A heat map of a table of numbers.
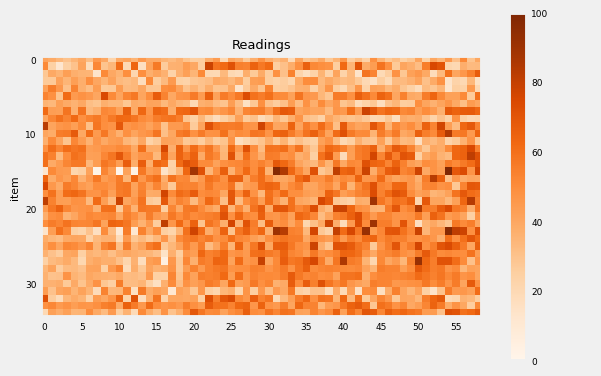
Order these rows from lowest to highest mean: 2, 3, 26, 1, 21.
3, 2, 1, 26, 21
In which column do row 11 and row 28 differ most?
50
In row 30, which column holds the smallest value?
15
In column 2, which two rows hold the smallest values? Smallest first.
1, 32
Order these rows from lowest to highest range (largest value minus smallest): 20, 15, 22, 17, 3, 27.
3, 17, 20, 22, 27, 15
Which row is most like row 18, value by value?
12
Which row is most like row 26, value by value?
29
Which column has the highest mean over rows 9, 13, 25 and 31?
58
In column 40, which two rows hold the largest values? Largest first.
27, 20
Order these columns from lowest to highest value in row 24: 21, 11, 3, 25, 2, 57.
2, 3, 11, 21, 25, 57
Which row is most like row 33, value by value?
21
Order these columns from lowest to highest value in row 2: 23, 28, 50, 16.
23, 28, 16, 50
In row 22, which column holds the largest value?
44
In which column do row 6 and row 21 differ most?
42
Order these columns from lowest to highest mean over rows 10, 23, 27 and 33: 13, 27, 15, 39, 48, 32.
13, 48, 15, 27, 39, 32
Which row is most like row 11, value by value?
4
